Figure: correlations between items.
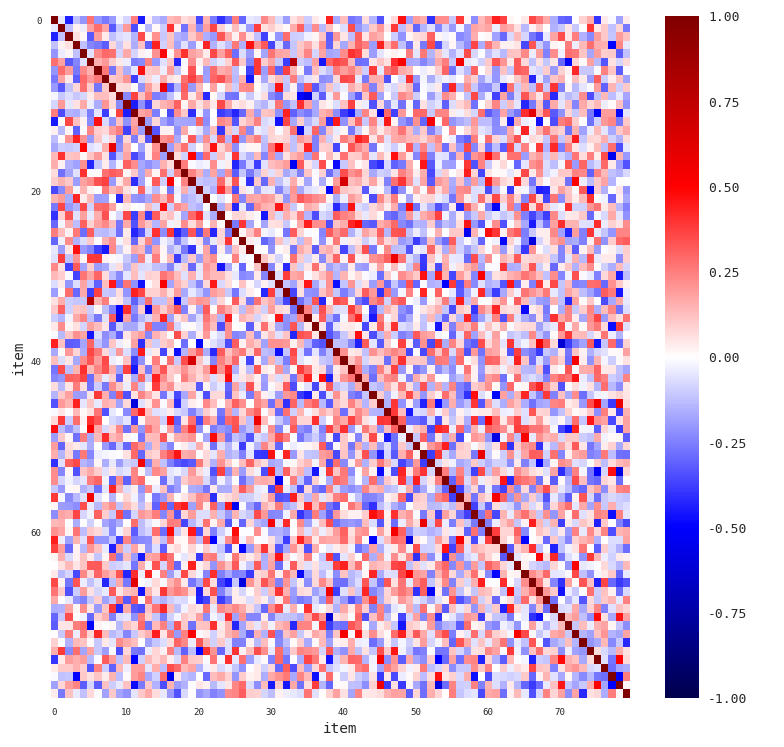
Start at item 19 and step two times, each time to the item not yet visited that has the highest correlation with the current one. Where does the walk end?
72
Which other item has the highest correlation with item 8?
15
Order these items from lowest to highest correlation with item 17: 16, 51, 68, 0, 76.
68, 16, 0, 76, 51
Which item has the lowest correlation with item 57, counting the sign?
25
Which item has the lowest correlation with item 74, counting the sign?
20
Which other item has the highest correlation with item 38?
67
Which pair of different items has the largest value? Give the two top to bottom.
5, 33
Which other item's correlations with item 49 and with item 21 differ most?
61
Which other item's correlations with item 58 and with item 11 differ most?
45
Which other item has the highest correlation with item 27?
3
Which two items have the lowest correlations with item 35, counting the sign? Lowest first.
9, 44
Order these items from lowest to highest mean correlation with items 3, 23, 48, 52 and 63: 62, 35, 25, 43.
62, 35, 43, 25
